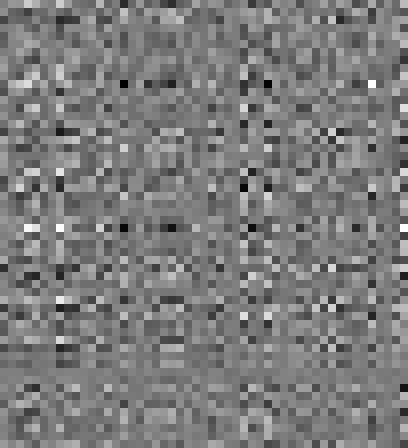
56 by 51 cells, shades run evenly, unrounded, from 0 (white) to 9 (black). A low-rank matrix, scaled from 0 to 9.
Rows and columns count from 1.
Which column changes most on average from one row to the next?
51
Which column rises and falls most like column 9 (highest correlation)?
43
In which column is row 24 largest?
31
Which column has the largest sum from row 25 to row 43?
32
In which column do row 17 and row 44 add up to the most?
8
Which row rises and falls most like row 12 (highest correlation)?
23
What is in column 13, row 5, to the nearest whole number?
5
